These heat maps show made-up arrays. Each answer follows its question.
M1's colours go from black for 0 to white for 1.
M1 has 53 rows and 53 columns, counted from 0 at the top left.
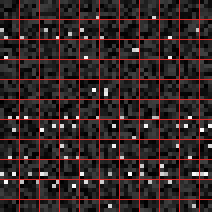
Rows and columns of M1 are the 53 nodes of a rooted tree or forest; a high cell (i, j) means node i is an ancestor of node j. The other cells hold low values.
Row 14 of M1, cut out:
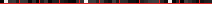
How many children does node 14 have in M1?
3
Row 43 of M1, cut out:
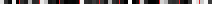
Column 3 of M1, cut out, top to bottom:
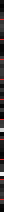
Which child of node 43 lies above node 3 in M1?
32
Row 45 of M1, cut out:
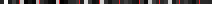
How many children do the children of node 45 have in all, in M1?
3
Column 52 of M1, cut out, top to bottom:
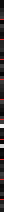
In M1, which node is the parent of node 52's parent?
31
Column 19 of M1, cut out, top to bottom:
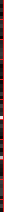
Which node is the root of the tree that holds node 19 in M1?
29
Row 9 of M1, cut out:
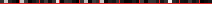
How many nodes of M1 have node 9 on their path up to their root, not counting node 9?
6
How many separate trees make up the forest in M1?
7
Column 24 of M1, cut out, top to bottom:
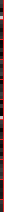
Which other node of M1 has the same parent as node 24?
38
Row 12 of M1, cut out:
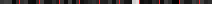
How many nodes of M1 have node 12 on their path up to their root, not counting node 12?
2
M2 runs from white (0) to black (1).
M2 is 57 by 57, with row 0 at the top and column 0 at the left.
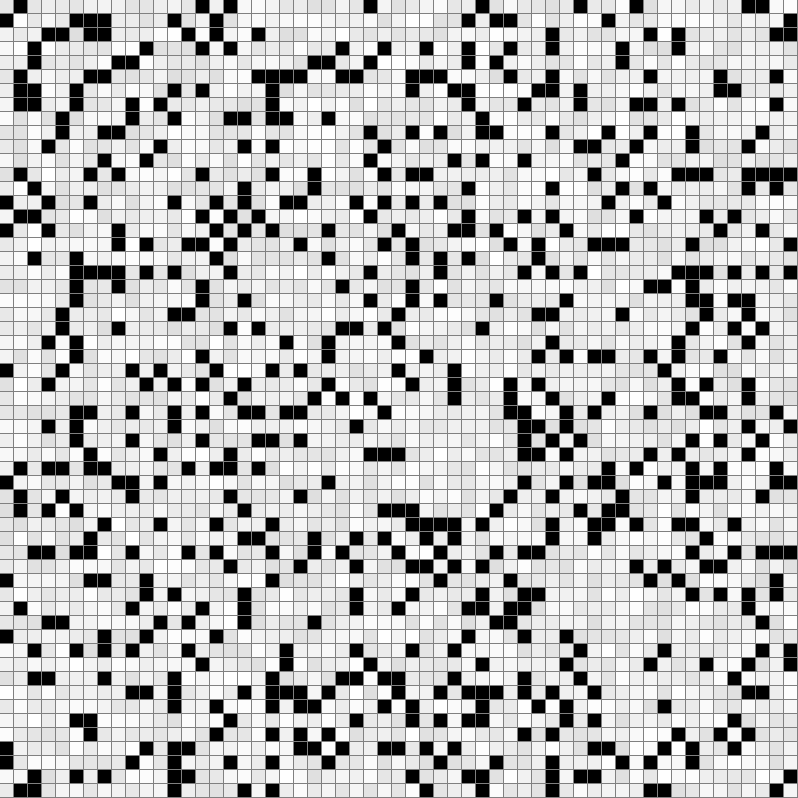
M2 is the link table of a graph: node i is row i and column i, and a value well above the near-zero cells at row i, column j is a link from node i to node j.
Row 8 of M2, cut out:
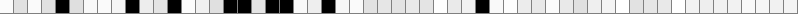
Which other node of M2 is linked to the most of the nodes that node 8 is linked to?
node 49
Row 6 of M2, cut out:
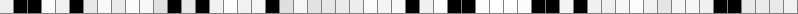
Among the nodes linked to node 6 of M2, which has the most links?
node 39
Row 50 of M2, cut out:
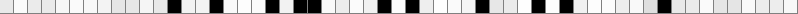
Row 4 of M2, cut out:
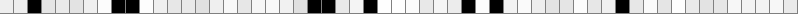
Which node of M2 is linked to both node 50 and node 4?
node 22
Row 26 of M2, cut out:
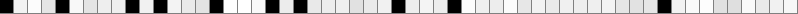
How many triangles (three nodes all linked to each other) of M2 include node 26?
3
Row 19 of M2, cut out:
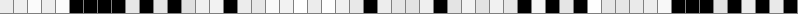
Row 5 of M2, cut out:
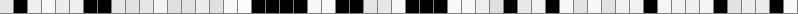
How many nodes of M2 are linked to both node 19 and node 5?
4
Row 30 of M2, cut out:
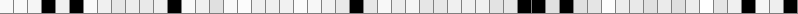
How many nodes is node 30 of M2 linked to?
9
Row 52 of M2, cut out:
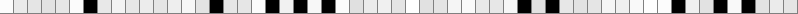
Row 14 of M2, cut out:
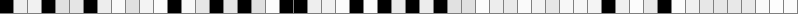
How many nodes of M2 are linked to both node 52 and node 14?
3
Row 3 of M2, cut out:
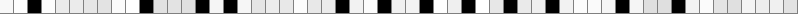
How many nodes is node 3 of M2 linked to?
12
